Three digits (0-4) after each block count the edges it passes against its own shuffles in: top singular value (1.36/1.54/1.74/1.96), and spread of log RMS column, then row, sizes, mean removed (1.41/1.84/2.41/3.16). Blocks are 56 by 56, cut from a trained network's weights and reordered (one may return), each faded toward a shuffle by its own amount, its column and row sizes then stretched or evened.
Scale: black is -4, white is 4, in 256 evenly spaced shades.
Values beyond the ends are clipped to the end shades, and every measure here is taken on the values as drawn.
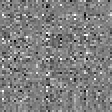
2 3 3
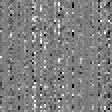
2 4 0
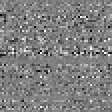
0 1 4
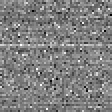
1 0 0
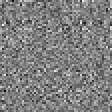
3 0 2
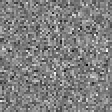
1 1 1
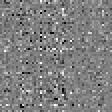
1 3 3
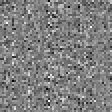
1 3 0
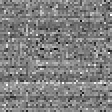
3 1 0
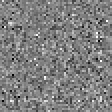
0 1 1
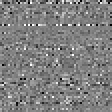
2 0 4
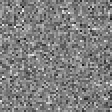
0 0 0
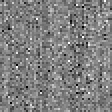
1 1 0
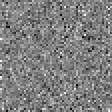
1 1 1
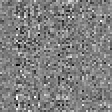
2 3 1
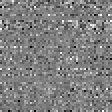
0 1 4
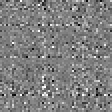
2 2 3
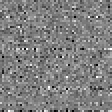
0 1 3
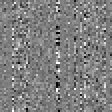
3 4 0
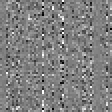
2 4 0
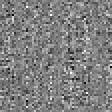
2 3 1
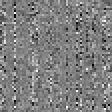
3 4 0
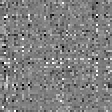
0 3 3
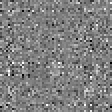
0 3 2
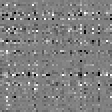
1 3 4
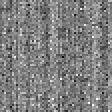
4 0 1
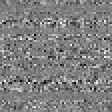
2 1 4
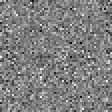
0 2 1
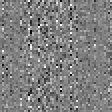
1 4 0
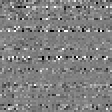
1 0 4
